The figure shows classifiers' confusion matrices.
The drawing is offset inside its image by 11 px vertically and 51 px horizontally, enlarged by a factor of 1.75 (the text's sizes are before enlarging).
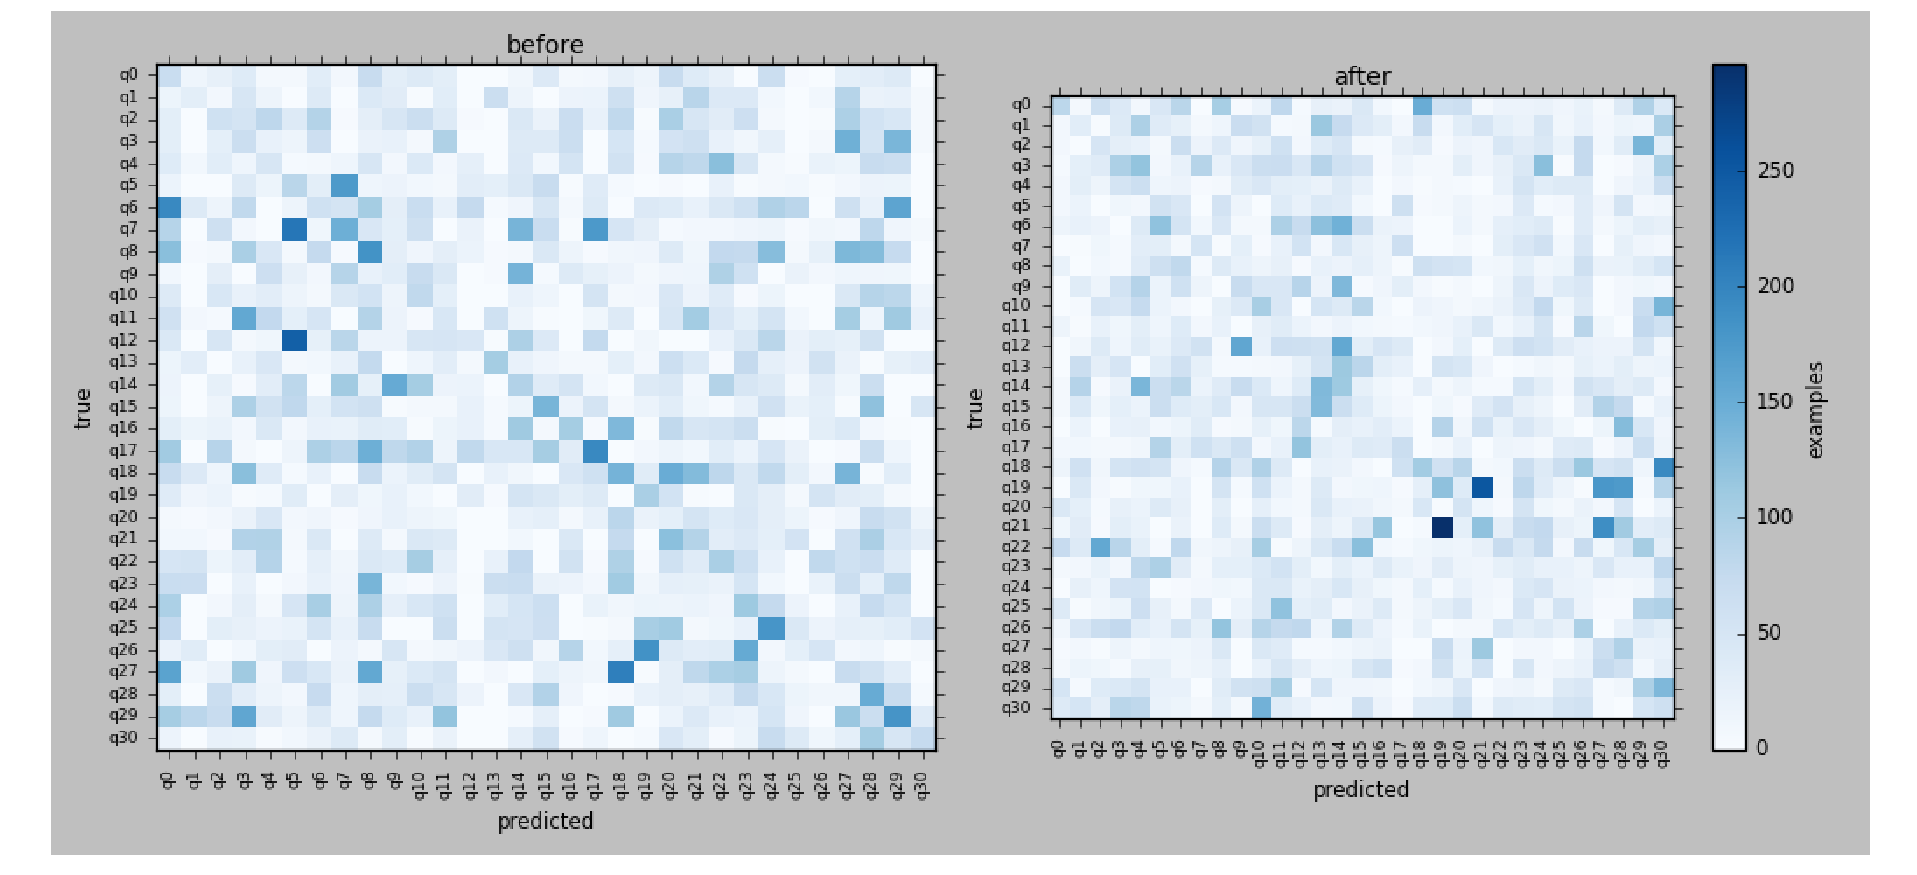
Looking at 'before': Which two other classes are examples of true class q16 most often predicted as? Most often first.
q18, q14
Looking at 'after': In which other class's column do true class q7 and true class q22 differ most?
q2
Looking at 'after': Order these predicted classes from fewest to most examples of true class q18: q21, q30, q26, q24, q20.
q21, q24, q20, q26, q30
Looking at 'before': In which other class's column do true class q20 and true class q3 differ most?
q27
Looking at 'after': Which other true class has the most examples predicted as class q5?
q6
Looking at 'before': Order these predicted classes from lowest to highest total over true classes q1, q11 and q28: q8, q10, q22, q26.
q26, q10, q22, q8
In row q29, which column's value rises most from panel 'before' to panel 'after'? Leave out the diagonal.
q30
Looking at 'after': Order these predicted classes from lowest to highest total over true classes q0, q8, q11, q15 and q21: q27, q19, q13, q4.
q4, q13, q27, q19
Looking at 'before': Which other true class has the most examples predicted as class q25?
q6
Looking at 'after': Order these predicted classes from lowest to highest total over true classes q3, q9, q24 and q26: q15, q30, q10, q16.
q16, q15, q30, q10
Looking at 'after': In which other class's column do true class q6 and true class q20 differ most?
q14
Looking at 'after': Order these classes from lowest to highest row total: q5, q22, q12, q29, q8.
q5, q8, q29, q12, q22
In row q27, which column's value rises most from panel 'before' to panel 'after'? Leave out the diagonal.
q19
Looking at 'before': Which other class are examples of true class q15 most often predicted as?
q28
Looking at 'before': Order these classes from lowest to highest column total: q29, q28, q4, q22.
q4, q22, q29, q28
